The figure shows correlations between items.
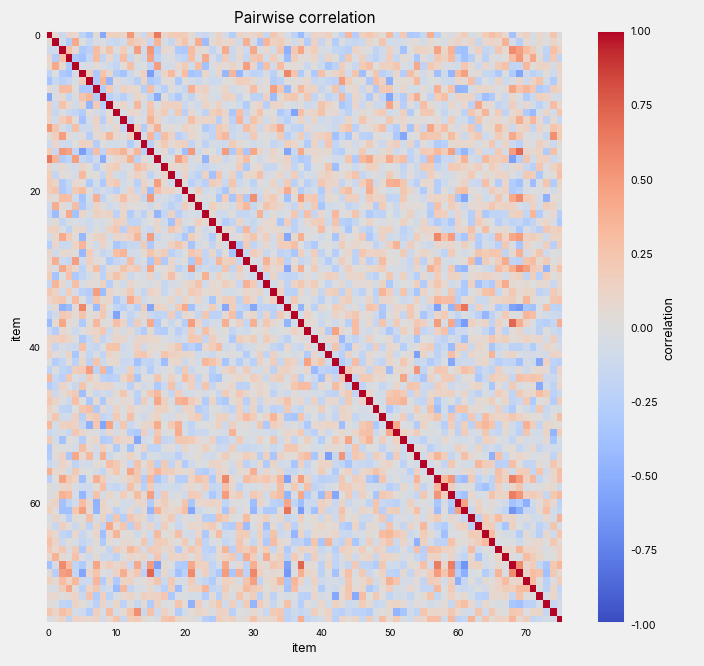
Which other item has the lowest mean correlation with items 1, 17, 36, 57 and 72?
42
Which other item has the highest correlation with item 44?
52
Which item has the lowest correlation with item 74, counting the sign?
51
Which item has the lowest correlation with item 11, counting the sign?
5
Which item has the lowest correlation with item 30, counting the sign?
35
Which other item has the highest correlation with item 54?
43
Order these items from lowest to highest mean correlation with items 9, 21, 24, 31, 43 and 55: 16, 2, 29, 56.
29, 16, 56, 2
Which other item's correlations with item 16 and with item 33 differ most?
68
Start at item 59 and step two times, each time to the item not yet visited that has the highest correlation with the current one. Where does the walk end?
37
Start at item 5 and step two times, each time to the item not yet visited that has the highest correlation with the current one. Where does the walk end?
61
